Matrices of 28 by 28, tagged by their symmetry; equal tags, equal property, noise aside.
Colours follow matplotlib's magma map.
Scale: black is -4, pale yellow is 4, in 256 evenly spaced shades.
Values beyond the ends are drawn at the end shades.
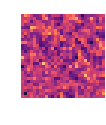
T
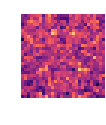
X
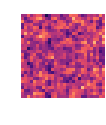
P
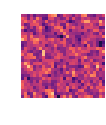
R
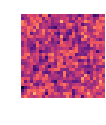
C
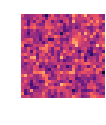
T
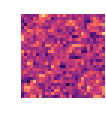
C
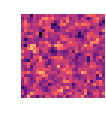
R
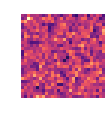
C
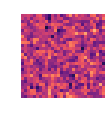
R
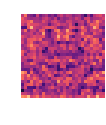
X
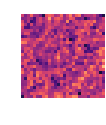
C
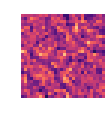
T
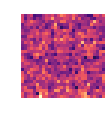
X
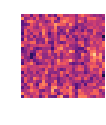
P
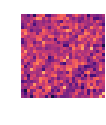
C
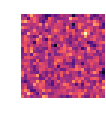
T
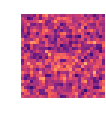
X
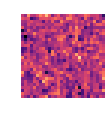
T
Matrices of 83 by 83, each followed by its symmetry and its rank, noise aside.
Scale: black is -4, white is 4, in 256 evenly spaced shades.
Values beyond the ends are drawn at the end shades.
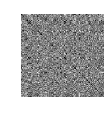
symmetric, rank eight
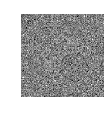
symmetric, rank twelve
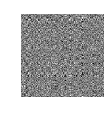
no symmetry, rank eight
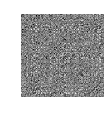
symmetric, rank twelve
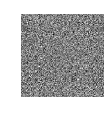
antisymmetric, rank sixteen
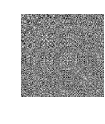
symmetric, rank twelve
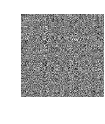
no symmetry, rank twelve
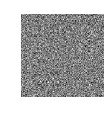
antisymmetric, rank sixteen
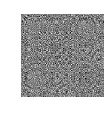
symmetric, rank twelve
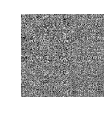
no symmetry, rank twelve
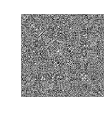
symmetric, rank twelve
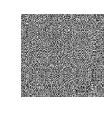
no symmetry, rank twelve
